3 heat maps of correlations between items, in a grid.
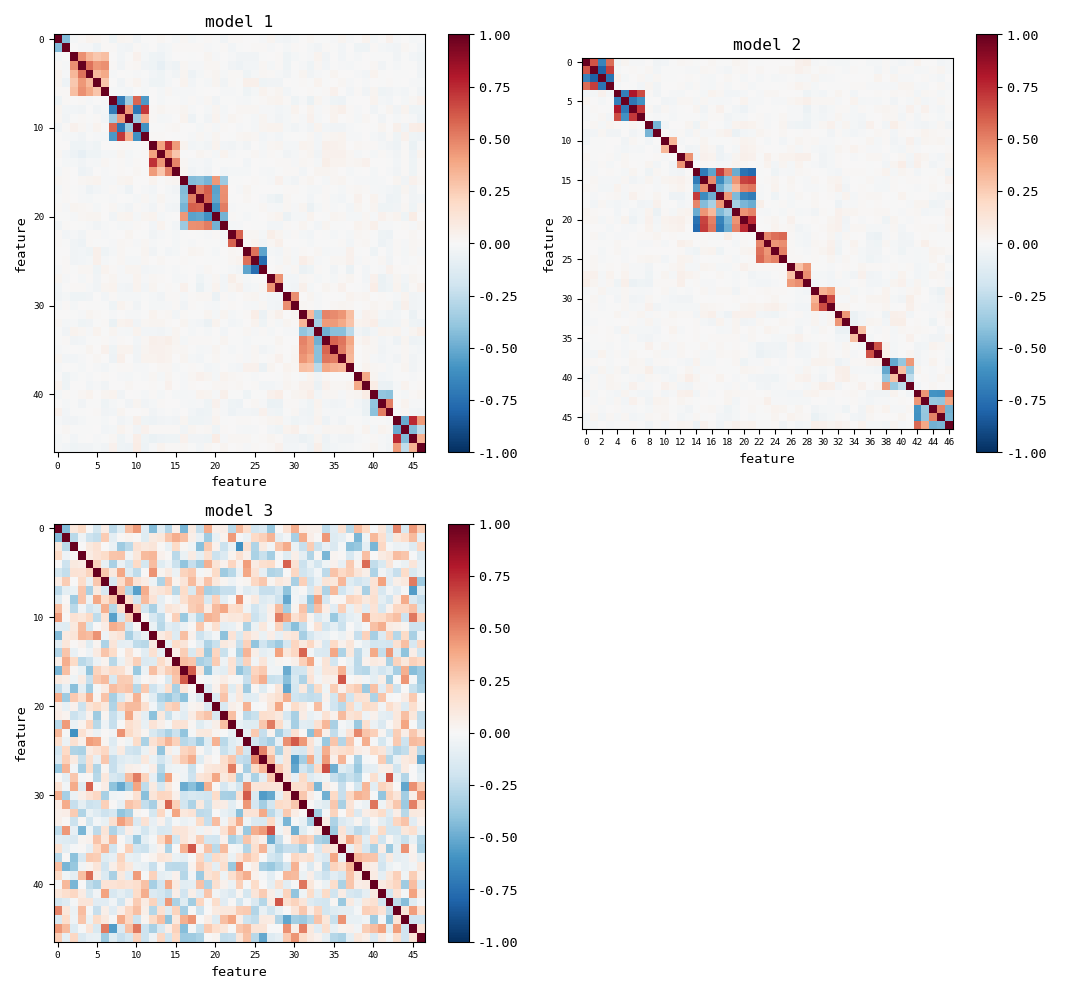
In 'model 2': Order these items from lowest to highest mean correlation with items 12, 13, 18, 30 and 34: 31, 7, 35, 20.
20, 7, 35, 31
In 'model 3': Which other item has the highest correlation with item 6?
45
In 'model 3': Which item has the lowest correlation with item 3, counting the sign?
34
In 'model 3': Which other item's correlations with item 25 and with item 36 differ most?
44
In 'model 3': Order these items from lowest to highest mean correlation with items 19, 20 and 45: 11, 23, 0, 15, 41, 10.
11, 15, 23, 41, 0, 10
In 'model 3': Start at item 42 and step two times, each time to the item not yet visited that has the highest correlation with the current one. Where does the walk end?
10
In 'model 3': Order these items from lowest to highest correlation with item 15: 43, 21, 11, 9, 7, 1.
7, 11, 21, 9, 43, 1
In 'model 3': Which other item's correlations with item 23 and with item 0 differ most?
2
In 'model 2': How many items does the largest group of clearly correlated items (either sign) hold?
8
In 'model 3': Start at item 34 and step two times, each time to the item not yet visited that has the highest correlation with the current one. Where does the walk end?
22
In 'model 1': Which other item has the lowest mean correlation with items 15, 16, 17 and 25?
26
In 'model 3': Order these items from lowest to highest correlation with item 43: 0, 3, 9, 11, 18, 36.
18, 36, 11, 9, 3, 0
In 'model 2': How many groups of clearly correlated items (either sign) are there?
14
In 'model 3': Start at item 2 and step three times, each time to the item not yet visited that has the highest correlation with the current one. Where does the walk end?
39
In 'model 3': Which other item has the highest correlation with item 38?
23
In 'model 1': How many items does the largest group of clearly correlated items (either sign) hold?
7
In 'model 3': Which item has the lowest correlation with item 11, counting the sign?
30
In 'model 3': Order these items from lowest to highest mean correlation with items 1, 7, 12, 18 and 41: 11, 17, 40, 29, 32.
29, 32, 17, 40, 11
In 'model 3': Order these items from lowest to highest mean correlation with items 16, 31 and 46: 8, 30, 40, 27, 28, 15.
27, 8, 28, 40, 30, 15
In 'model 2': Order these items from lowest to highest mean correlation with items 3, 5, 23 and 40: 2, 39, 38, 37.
2, 38, 37, 39
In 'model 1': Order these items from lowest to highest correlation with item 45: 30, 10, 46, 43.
30, 10, 46, 43
